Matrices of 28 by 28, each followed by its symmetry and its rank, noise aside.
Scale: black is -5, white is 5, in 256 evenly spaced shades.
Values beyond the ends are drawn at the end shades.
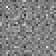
symmetric, rank four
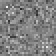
symmetric, rank five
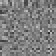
no symmetry, rank five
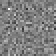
no symmetry, rank four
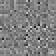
symmetric, rank five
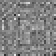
symmetric, rank three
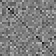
symmetric, rank five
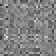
no symmetry, rank four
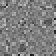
symmetric, rank five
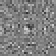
antisymmetric, rank four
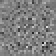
symmetric, rank four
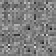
symmetric, rank four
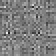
no symmetry, rank five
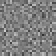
antisymmetric, rank four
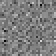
symmetric, rank five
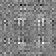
no symmetry, rank three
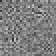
symmetric, rank four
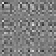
no symmetry, rank three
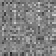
no symmetry, rank four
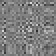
symmetric, rank three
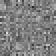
antisymmetric, rank four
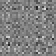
antisymmetric, rank four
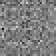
no symmetry, rank four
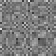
symmetric, rank four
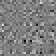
no symmetry, rank three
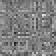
antisymmetric, rank four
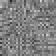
no symmetry, rank four
